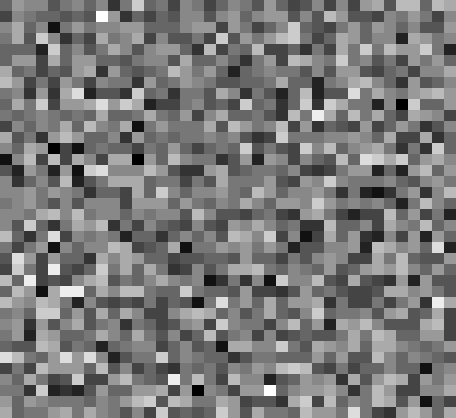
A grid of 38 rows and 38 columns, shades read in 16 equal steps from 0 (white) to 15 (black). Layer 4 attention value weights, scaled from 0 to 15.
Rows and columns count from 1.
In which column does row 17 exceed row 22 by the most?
5
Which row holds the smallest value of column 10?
23
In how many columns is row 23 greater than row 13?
17
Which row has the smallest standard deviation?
19
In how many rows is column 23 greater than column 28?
16
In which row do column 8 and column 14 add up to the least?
33
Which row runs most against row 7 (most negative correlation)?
25
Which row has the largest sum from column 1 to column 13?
14
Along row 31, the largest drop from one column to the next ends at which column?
4
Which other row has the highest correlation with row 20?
29
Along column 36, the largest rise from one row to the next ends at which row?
22
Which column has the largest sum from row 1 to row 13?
34
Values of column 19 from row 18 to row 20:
6 7 10
